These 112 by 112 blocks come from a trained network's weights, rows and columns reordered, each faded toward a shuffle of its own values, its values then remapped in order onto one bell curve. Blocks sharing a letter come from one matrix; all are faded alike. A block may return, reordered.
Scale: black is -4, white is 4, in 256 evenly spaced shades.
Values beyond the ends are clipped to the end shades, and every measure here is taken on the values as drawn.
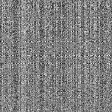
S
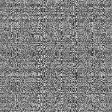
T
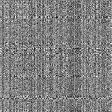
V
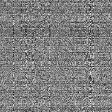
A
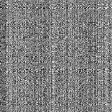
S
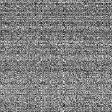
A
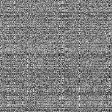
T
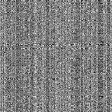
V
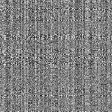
S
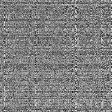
T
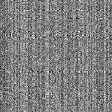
V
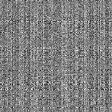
V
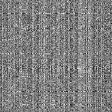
S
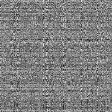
A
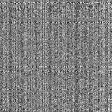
S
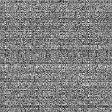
A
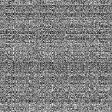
A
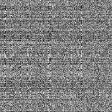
A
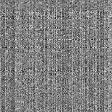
S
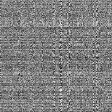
T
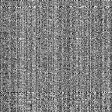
S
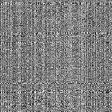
V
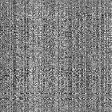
S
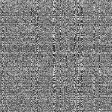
T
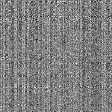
S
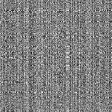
V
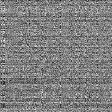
A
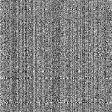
V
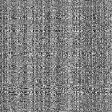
S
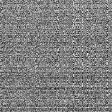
A
